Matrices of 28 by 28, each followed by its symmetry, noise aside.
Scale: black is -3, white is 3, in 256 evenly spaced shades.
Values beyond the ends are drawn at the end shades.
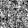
antisymmetric.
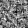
symmetric across the other diagonal.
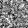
symmetric across the other diagonal.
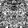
mirrored left to right.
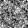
symmetric across the other diagonal.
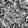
symmetric across the other diagonal.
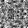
mirrored top to bottom.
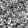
no symmetry.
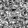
same after a half turn.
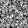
symmetric across the other diagonal.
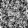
same after a half turn.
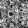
mirrored top to bottom.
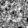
symmetric.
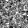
no symmetry.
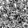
symmetric.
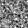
antisymmetric.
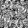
same after a half turn.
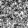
no symmetry.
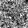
symmetric across the other diagonal.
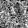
no symmetry.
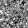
no symmetry.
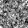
symmetric across the other diagonal.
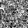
no symmetry.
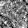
symmetric across the other diagonal.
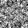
same after a half turn.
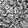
symmetric.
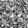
symmetric across the other diagonal.
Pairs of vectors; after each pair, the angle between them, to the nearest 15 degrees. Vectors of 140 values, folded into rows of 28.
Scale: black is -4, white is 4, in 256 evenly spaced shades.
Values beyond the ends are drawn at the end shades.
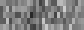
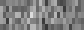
165 degrees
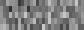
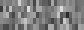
120 degrees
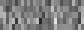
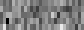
75 degrees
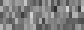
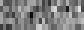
150 degrees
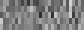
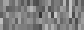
15 degrees
